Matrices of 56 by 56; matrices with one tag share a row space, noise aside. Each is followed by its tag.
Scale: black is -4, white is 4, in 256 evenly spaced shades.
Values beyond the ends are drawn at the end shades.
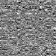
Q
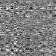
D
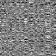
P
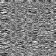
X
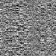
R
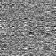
P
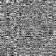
D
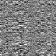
R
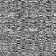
Q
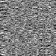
X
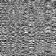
P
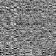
D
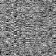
D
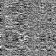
R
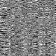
X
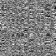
P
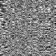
X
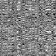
Q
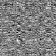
Q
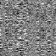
R
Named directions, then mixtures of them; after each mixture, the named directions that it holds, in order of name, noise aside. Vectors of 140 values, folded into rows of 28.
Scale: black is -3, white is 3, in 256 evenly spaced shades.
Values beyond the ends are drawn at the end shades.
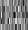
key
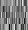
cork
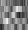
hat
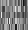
cork, hat, key.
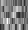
cork, hat.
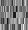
cork, hat, key.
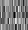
key.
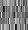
cork, key.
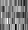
cork, hat, key.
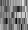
cork, hat, key.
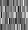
key.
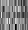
cork, hat, key.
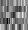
cork, hat.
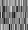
cork, hat, key.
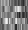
hat, key.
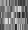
hat, key.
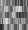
hat.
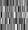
key.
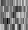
cork, hat.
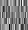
cork.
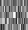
cork, hat, key.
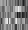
hat, key.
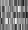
hat, key.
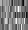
cork, hat, key.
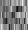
cork, hat.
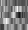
hat.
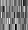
cork, hat, key.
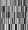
cork, hat, key.
